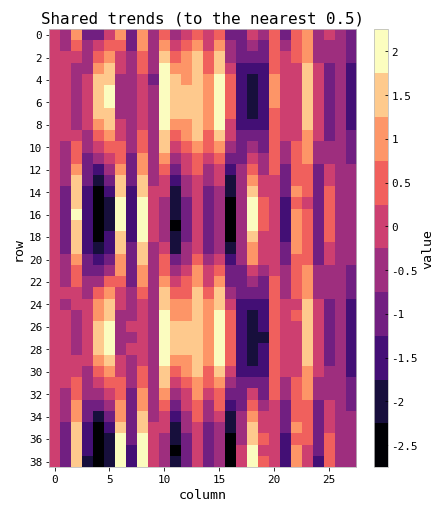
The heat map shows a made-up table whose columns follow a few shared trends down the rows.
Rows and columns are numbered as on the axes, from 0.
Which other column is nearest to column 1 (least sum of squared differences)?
24
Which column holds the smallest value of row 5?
18
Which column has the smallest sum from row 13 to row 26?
16
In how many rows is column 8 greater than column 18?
32
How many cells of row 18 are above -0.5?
12
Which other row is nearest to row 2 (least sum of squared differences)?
23
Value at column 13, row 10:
1
